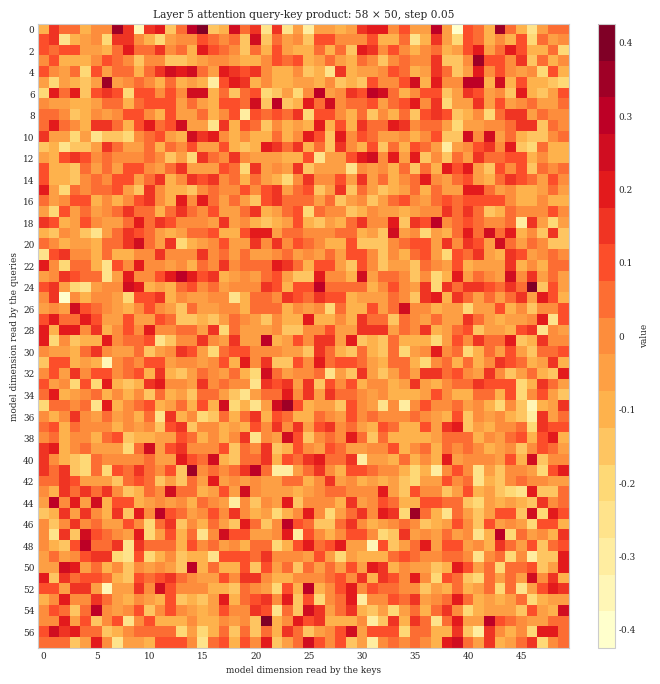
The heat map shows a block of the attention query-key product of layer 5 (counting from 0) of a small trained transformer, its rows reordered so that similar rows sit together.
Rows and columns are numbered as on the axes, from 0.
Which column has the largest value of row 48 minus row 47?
24
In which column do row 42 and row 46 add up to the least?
41
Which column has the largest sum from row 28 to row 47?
29
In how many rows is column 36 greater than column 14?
28
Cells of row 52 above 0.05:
15
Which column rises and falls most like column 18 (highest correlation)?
43
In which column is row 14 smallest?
23
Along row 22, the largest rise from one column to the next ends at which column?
7
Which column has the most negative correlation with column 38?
31
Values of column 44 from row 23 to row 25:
0.25 0.15 0.05
